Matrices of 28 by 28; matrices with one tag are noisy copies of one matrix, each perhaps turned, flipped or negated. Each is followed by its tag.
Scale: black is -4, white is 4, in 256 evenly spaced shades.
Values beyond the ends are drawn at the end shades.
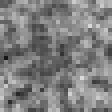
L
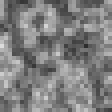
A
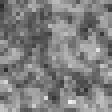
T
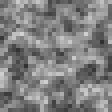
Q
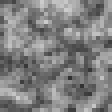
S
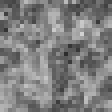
T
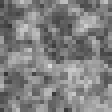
T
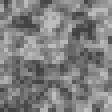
T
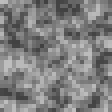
S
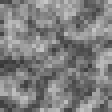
S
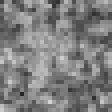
L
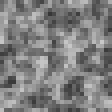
Q
